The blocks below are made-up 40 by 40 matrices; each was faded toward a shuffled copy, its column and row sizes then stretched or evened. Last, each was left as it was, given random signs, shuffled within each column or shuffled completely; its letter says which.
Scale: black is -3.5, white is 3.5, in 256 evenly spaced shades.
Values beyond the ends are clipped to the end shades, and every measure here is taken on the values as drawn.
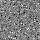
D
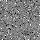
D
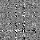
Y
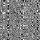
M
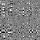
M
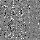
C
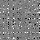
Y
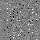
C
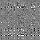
M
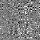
M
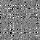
Y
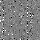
C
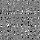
Y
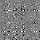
Y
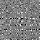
M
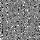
C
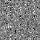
C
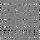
M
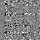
Y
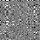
M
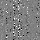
C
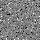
D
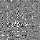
Y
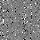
C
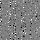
C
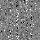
C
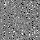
C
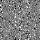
C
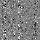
C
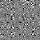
M
